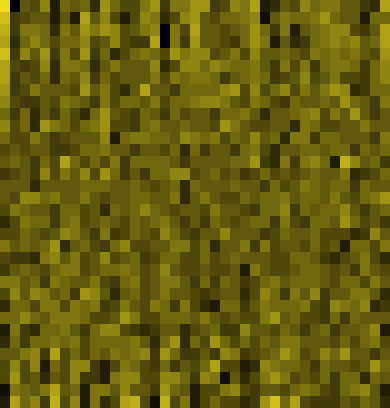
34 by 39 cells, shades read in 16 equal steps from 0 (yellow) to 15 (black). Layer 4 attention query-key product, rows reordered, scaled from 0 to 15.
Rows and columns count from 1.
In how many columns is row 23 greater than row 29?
19
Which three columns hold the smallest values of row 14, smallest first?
35, 7, 26
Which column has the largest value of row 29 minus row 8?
1
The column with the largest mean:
25
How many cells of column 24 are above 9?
8
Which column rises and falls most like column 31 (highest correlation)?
24
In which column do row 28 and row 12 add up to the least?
11
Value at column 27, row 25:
6
